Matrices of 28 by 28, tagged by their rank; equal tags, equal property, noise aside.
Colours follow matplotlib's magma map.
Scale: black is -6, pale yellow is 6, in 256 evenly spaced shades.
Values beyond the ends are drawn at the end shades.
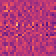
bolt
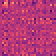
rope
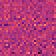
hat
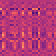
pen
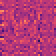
rope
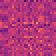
rope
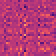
bolt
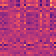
pen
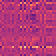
pen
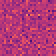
hat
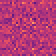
rope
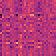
bolt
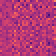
rope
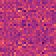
rope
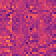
hat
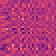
bolt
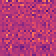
rope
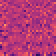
bolt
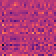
bolt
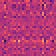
pen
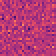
hat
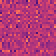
rope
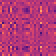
pen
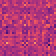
rope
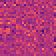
rope
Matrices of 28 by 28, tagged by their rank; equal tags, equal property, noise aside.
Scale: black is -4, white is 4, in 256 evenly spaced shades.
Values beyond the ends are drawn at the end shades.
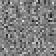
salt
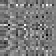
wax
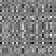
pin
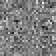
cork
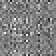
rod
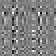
pin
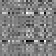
pin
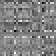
wax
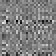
wax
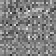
cork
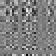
pin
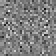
salt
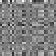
pin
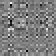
wax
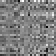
wax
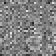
cork
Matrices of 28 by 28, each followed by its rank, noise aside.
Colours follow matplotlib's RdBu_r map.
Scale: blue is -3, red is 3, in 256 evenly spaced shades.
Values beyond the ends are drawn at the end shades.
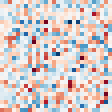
eight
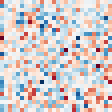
seven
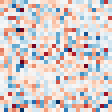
seven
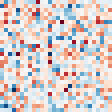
eight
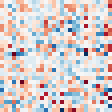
five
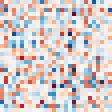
seven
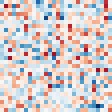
eight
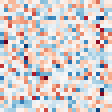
eight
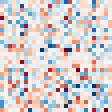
five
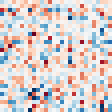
seven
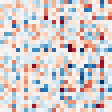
four
